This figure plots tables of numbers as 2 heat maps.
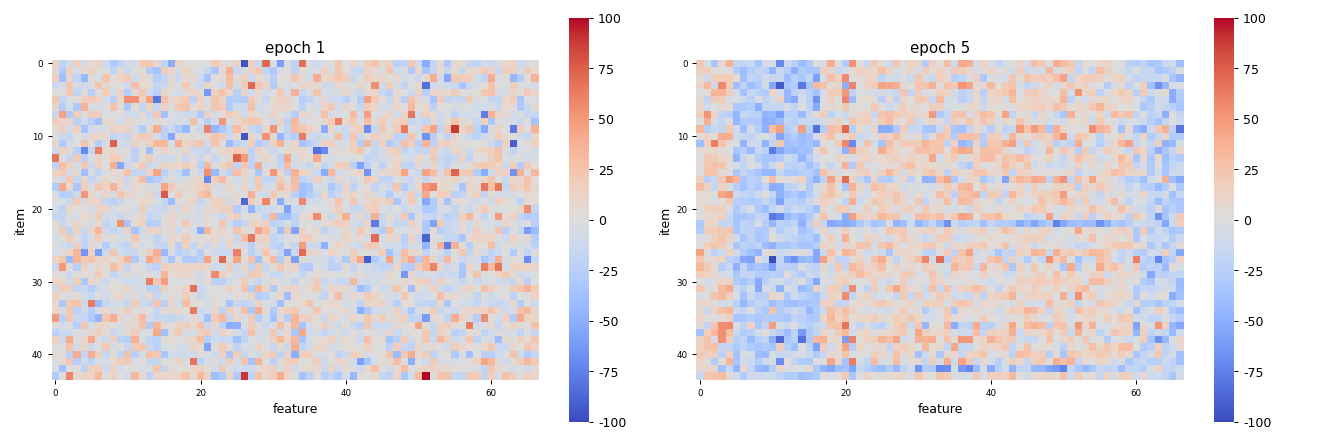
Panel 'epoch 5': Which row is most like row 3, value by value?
38
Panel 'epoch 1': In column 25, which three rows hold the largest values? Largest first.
13, 26, 27
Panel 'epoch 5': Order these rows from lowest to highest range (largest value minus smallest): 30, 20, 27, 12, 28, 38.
20, 30, 28, 12, 38, 27
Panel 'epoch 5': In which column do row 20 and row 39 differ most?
35
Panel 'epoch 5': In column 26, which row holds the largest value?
3
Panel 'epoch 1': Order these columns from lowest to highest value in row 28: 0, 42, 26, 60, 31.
0, 42, 26, 31, 60
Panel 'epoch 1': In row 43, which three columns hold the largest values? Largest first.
51, 26, 2
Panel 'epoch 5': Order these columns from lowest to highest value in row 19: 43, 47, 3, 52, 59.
59, 52, 3, 43, 47
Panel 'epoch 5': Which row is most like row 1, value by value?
33
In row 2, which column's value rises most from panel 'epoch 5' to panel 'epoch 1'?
66
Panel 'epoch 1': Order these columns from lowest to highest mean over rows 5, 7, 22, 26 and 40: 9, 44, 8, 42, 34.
44, 42, 8, 9, 34
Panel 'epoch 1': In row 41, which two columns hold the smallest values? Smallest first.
42, 49
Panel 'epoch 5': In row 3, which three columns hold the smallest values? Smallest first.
11, 14, 63
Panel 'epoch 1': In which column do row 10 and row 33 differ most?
26
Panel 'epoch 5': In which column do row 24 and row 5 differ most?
21
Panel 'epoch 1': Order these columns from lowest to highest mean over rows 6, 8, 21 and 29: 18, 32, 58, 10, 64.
64, 32, 10, 58, 18
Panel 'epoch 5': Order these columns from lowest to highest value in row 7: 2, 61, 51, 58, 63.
63, 61, 2, 58, 51
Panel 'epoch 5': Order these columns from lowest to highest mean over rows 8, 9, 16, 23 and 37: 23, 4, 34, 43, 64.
23, 64, 43, 34, 4
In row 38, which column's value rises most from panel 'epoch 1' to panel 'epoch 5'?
21
